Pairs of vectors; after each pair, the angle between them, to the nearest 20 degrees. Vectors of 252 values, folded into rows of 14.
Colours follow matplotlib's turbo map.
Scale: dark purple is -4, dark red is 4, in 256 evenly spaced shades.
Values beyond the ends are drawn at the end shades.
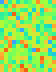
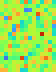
80 degrees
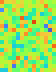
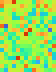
40 degrees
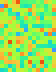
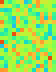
100 degrees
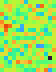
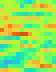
80 degrees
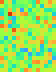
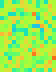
120 degrees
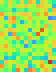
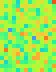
100 degrees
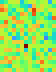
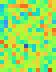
120 degrees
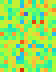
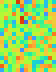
120 degrees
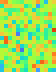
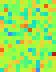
80 degrees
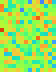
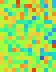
80 degrees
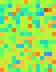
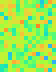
120 degrees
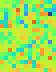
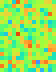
120 degrees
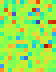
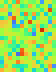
100 degrees
